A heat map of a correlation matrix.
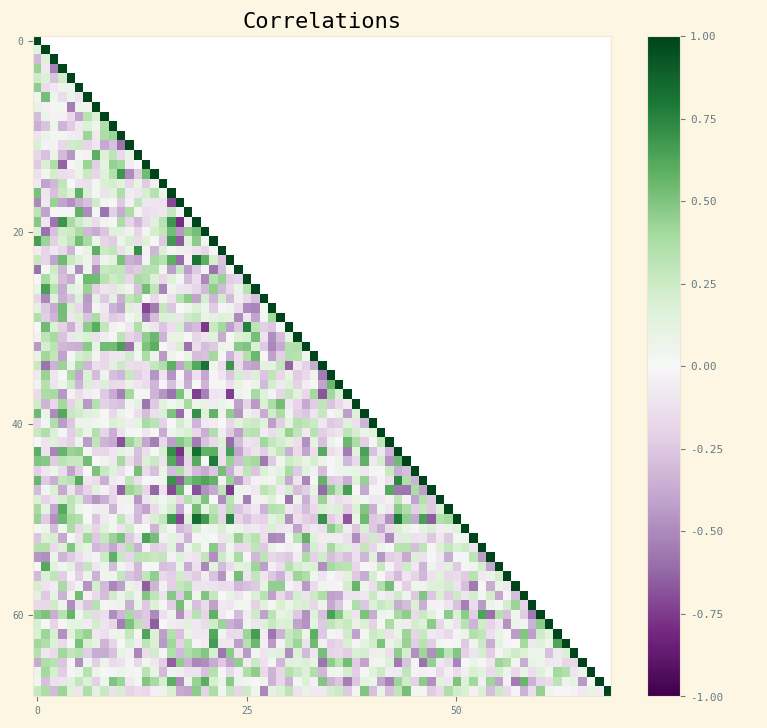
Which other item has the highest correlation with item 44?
21
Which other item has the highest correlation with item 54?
9
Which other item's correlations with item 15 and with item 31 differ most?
26
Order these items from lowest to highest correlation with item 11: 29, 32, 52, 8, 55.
32, 8, 52, 55, 29
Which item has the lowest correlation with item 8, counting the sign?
18
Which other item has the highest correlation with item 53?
60
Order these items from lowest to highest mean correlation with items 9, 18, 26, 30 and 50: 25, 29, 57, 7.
57, 29, 7, 25
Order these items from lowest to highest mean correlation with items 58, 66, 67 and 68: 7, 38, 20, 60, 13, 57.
57, 38, 7, 60, 20, 13
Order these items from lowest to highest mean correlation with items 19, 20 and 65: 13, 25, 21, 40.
25, 40, 13, 21
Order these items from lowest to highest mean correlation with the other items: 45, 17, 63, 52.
17, 45, 52, 63
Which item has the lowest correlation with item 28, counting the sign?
13
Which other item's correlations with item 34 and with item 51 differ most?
35
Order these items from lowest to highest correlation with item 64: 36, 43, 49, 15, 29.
36, 15, 29, 49, 43
